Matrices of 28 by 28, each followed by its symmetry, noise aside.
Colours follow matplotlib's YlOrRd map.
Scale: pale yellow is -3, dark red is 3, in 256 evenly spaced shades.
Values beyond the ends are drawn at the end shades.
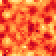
mirrored top to bottom.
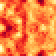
mirrored top to bottom.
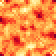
same after a half turn.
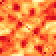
same after a half turn.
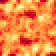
same after a half turn.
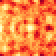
mirrored top to bottom.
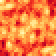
same after a half turn.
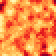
no symmetry.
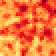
symmetric across the other diagonal.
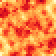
same after a half turn.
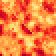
symmetric across the other diagonal.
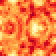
mirrored top to bottom.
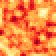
symmetric across the other diagonal.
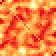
same after a half turn.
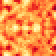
mirrored top to bottom.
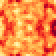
mirrored top to bottom.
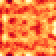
mirrored top to bottom.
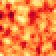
no symmetry.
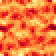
same after a half turn.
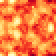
mirrored top to bottom.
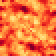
same after a half turn.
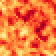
symmetric across the other diagonal.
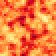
same after a half turn.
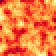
no symmetry.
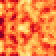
mirrored top to bottom.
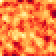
no symmetry.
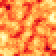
same after a half turn.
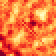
symmetric across the other diagonal.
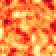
no symmetry.
